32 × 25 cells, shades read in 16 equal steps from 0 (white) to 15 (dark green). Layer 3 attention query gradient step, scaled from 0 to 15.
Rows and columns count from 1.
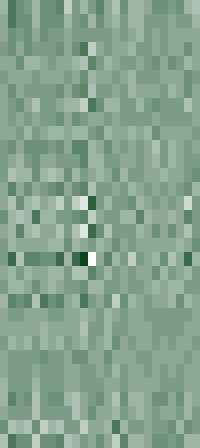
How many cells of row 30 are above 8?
1
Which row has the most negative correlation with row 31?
22
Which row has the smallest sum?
15
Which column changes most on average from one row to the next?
11
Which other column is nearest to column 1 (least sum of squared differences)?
18
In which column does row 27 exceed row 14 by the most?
12
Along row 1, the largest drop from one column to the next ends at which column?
9
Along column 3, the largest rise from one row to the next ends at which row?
17
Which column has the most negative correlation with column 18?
3
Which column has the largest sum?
2
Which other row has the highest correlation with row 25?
31
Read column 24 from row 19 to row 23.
12 6 8 6 8
